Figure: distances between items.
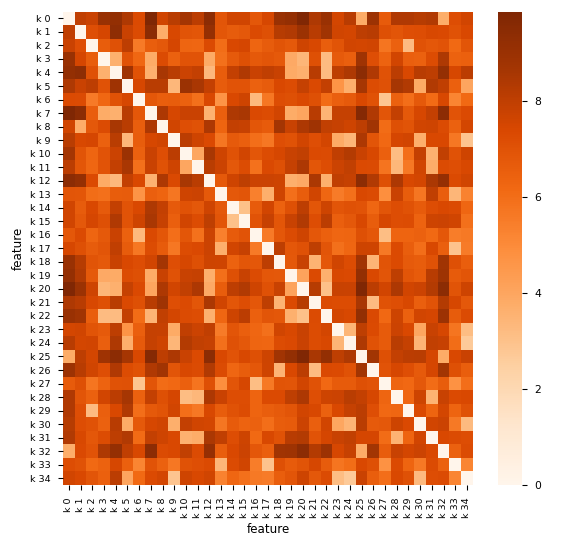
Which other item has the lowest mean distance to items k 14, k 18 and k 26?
k 21
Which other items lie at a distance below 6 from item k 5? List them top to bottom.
k 9, k 23, k 24, k 30, k 34
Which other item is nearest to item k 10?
k 28
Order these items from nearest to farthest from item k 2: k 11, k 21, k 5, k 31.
k 11, k 31, k 21, k 5
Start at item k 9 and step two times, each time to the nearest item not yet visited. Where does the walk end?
k 24
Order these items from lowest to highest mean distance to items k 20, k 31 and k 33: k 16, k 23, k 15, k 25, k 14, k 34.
k 16, k 34, k 23, k 14, k 15, k 25
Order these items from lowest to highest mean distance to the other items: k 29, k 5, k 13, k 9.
k 13, k 9, k 29, k 5
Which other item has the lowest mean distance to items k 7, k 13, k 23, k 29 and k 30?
k 34
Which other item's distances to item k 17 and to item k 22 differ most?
k 4
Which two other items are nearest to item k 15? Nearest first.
k 14, k 34
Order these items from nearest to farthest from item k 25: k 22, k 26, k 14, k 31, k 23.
k 14, k 31, k 23, k 26, k 22
